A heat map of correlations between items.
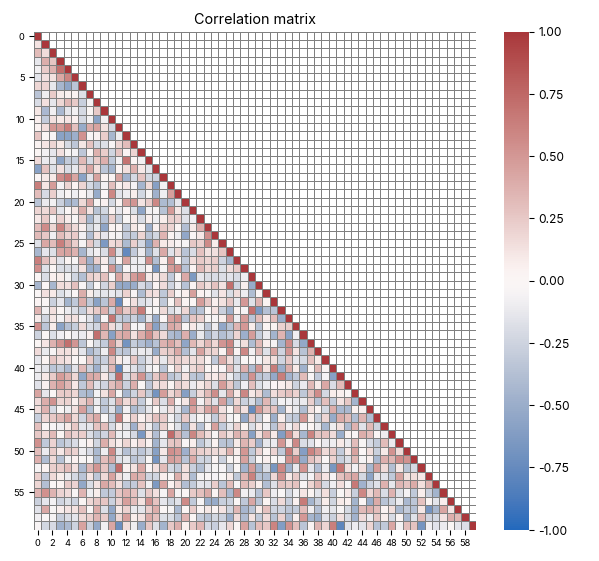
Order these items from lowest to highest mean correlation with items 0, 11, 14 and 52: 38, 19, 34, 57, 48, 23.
34, 48, 38, 19, 57, 23
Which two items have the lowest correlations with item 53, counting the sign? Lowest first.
57, 45
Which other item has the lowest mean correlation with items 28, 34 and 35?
16
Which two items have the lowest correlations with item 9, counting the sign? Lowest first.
25, 23
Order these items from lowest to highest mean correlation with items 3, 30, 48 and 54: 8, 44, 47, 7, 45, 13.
13, 7, 44, 8, 47, 45
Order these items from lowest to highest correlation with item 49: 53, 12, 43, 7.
7, 12, 43, 53
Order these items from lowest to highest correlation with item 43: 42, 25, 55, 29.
55, 25, 42, 29
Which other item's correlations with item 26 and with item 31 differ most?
12
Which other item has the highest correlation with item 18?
48
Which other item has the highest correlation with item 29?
33
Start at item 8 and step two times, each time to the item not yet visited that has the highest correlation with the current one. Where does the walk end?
56
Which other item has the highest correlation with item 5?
4
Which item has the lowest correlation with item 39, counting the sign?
47
